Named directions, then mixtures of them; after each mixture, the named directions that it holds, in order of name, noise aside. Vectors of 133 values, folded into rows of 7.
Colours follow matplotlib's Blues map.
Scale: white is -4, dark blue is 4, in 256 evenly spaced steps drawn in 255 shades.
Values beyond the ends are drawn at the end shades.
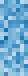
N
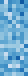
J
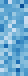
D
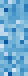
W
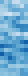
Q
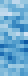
Q.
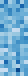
D, N.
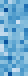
W.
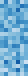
D, N.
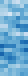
Q.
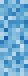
N.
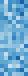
J.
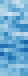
Q.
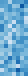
D, J.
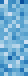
J, N.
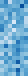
D.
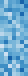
J, W.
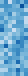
D.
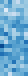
Q, W.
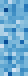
W.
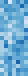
D, W.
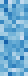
J, W.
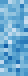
D, Q.
